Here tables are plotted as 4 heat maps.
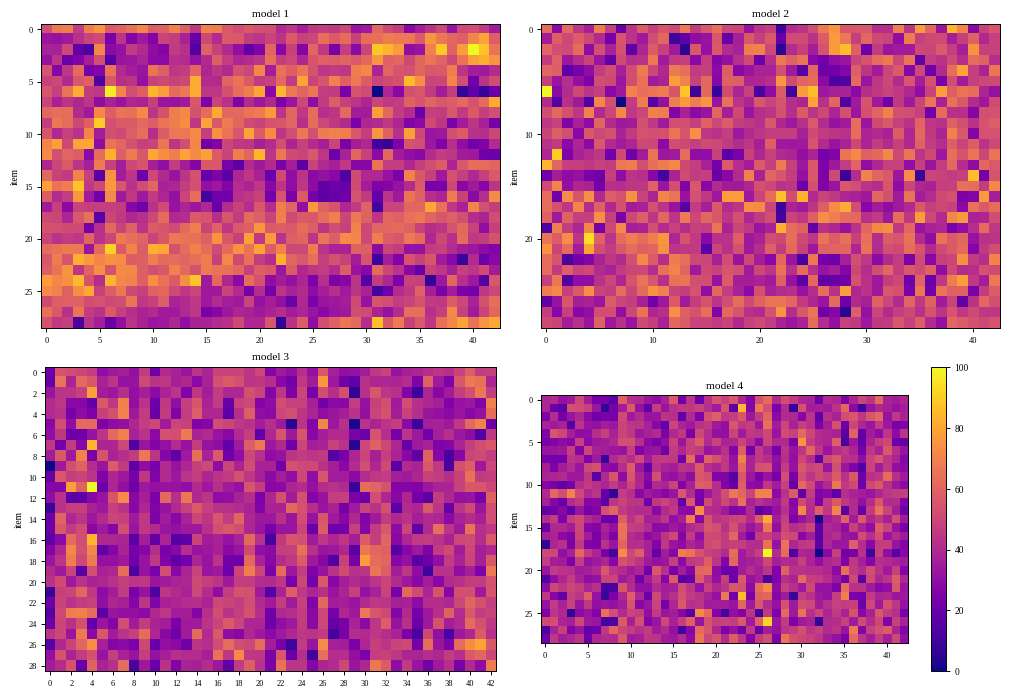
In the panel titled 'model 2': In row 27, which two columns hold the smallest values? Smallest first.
28, 26
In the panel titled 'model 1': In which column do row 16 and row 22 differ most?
15
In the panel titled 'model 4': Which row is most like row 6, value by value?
24
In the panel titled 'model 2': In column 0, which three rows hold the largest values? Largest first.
6, 13, 21
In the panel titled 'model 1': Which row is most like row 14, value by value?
16
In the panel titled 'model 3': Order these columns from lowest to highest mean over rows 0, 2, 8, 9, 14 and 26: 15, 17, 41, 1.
15, 17, 1, 41
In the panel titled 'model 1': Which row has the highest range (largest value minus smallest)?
6
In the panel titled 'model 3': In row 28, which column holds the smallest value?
8
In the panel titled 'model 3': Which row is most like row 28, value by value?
19
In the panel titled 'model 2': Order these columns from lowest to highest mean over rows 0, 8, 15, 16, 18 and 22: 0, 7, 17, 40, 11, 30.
40, 7, 30, 17, 11, 0
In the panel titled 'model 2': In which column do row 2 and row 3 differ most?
22
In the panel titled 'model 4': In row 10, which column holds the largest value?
34
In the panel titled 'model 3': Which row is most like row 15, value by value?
24
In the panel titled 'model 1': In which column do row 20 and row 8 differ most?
35
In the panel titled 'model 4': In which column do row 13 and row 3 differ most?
26
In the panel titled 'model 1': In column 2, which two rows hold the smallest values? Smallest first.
3, 17
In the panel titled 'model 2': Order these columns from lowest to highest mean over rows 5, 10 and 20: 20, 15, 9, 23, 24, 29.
20, 15, 24, 23, 29, 9
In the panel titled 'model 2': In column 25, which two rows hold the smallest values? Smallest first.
19, 3
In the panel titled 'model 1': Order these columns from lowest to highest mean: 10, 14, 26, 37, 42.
26, 37, 42, 10, 14
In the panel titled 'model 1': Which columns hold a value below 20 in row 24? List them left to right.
30, 36, 41
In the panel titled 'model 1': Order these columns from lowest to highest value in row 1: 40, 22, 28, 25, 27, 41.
22, 25, 27, 28, 40, 41
